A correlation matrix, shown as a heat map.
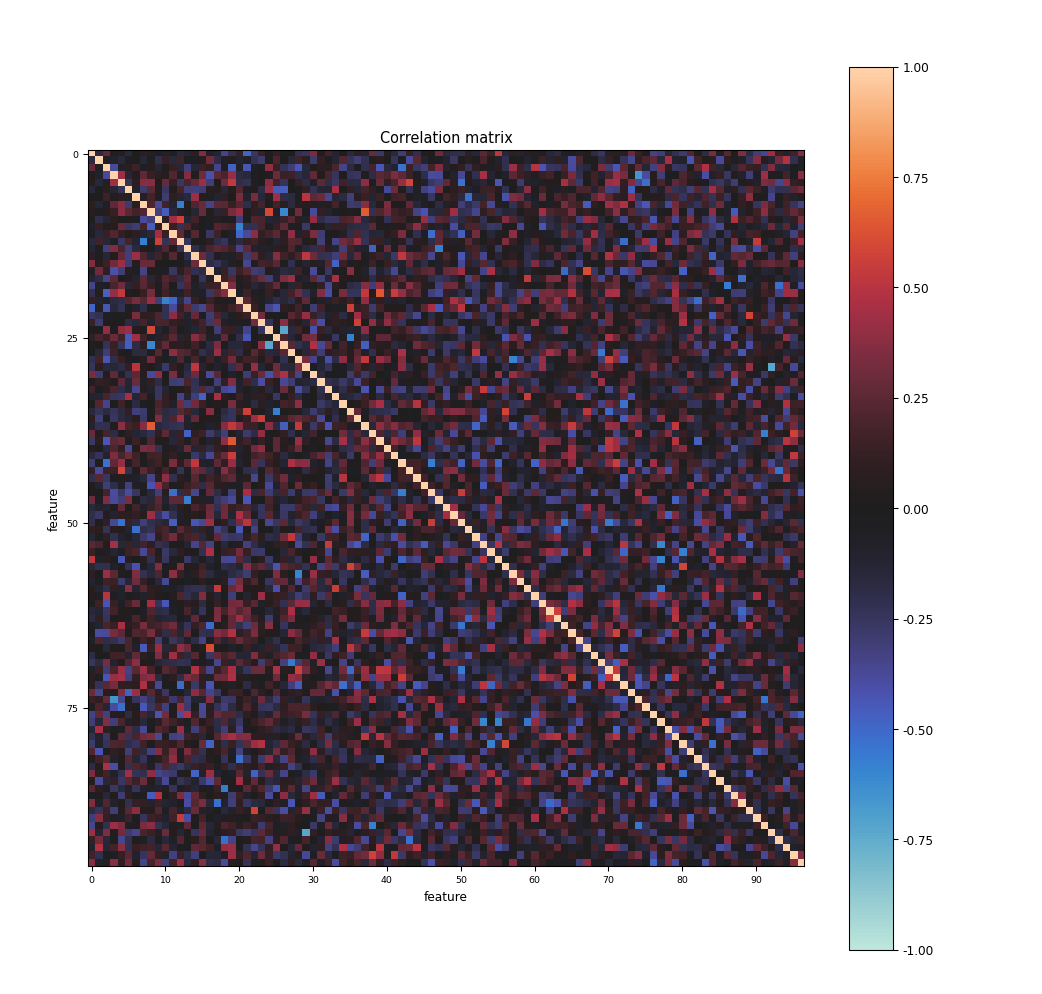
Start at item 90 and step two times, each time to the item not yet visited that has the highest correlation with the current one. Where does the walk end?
9
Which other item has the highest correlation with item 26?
30
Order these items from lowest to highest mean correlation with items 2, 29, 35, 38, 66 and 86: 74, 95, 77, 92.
92, 77, 95, 74
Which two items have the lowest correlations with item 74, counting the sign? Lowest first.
3, 91
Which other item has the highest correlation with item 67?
16
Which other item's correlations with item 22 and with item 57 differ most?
28
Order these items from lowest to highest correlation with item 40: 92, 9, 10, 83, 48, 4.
48, 9, 83, 10, 4, 92
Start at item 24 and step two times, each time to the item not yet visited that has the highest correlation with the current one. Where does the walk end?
37
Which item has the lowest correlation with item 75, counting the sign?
4
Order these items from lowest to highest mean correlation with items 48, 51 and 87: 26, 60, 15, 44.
60, 26, 15, 44
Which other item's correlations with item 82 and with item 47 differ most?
13
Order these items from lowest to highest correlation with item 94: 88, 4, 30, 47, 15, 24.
47, 30, 88, 24, 15, 4
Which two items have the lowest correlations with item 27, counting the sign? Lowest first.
69, 88
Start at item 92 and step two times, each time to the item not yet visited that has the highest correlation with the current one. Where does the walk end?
55
